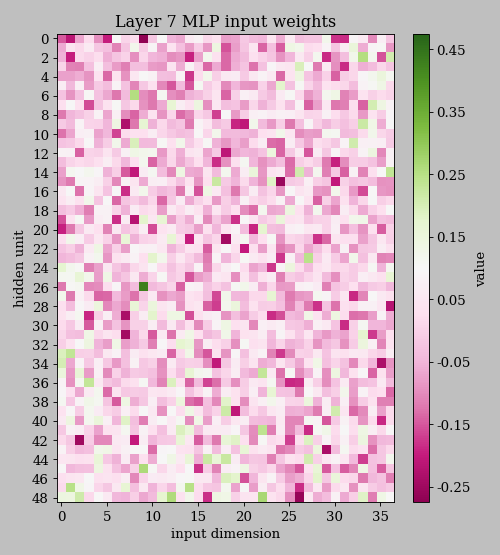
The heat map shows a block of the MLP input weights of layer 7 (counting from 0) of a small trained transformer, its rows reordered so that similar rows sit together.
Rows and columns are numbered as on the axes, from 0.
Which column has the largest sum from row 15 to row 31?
9
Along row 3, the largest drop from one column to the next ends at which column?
28
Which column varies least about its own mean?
21
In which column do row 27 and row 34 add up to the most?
0
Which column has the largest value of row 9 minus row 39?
33
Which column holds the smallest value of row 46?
20
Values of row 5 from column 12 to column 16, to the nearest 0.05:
-0.15 -0.05 -0.15 0.1 0
